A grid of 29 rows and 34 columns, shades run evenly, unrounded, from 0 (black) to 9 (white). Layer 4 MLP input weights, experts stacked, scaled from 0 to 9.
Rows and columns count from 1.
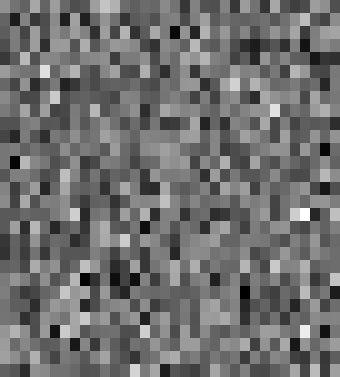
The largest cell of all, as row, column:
17, 31
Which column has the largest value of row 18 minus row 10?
23
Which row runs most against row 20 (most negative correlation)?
6
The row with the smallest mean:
10
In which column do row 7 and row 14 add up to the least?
21
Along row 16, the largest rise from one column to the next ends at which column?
3
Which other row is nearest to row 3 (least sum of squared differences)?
20
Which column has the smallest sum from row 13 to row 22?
9
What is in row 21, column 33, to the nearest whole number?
4
